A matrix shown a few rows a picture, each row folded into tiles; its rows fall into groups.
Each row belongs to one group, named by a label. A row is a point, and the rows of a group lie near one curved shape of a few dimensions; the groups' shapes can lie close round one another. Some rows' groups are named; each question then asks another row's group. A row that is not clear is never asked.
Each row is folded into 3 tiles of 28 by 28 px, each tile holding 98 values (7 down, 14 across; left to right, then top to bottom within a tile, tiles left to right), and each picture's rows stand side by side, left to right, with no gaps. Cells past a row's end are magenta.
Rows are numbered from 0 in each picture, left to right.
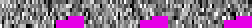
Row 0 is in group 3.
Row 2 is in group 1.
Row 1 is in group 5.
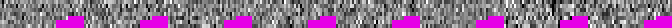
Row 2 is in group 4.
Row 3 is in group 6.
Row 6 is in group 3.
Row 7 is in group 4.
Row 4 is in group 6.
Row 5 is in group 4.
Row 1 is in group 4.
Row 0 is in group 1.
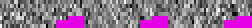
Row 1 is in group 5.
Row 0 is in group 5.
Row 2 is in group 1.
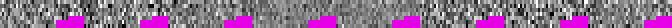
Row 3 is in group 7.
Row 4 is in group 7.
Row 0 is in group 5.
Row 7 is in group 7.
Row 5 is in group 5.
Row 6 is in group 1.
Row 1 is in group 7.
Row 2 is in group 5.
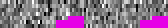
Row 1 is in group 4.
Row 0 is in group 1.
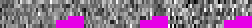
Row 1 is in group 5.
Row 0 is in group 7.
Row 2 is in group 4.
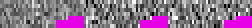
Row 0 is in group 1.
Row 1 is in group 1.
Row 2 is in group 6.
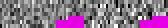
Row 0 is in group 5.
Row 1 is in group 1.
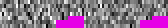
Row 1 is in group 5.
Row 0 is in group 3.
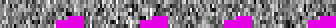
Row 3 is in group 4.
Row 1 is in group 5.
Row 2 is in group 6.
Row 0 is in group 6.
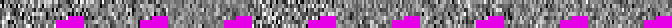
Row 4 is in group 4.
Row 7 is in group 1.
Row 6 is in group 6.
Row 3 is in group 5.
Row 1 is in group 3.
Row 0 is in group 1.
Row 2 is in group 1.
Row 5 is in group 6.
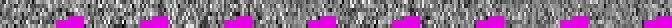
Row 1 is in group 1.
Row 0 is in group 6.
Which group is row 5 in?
1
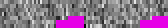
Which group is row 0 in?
5
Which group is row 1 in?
5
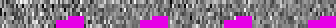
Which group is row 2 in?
1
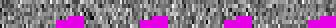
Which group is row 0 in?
7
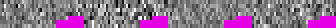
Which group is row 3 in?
5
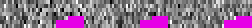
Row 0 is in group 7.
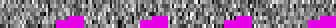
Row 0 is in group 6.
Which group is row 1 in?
4
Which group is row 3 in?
4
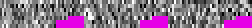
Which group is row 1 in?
6
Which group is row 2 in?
7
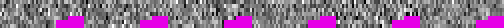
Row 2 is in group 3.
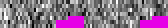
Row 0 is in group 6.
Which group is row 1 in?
5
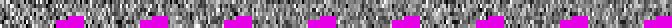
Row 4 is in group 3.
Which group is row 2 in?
1
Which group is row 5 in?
4
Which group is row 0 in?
5
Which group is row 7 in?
4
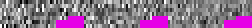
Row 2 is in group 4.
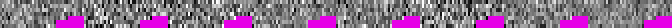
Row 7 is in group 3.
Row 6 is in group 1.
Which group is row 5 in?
3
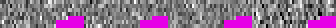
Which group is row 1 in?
5
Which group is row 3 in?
6
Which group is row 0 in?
3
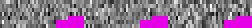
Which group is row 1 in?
4
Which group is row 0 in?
3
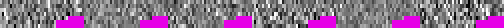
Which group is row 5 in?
5
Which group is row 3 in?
3
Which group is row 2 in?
5
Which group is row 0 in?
6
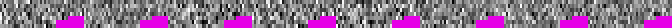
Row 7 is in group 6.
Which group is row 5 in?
6
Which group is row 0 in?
3
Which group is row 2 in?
4
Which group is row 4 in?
4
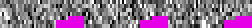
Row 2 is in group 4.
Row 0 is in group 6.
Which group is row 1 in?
5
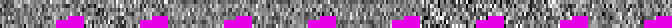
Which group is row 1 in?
1
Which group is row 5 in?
5
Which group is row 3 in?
7
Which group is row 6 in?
3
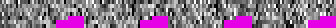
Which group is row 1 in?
3
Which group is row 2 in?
5
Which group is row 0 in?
3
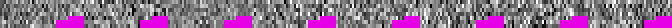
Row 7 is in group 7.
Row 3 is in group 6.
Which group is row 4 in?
5
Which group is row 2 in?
1
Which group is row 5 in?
6
